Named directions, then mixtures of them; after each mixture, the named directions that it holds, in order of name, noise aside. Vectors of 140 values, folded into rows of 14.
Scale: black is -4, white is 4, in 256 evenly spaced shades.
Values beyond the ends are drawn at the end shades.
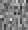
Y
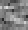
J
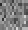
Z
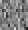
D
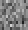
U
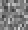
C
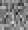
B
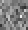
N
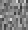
Y.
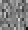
D.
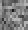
C, J, U.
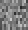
N, Y.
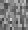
U, Y.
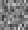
C.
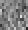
D, N.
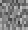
N, Y, Z.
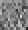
D, N, U.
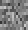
B, J, U.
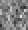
N.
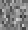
N, Z.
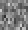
C, N, Z.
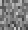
B, C, D.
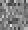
C, U, Z.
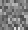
C, D.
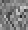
N.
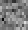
C, J, Z.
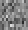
U, Z.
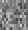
N, Y, Z.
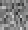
B.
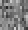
C, D, J.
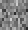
D, Y, Z.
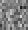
N, Y.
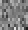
C, D.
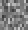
C.
